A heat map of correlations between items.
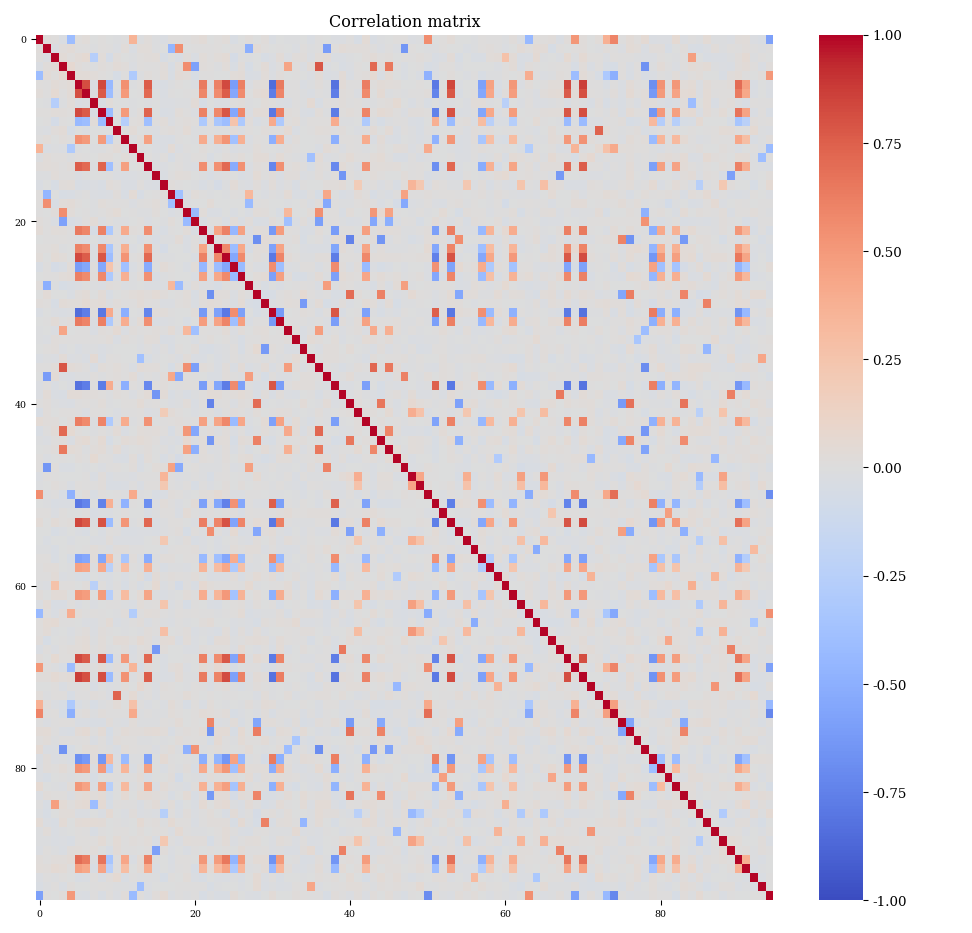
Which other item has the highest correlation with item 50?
74
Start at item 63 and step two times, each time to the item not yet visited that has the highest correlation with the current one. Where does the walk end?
4
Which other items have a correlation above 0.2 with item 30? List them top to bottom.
9, 25, 38, 51, 57, 79
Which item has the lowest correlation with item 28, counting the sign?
22
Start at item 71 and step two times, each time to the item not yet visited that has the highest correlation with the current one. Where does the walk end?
59
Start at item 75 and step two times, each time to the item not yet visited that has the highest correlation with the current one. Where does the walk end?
54
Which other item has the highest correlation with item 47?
37
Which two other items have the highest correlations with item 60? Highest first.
84, 2
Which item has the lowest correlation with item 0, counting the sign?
94
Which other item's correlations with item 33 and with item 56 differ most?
64
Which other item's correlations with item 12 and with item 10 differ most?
72
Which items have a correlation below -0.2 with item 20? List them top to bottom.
3, 19, 32, 36, 43, 45
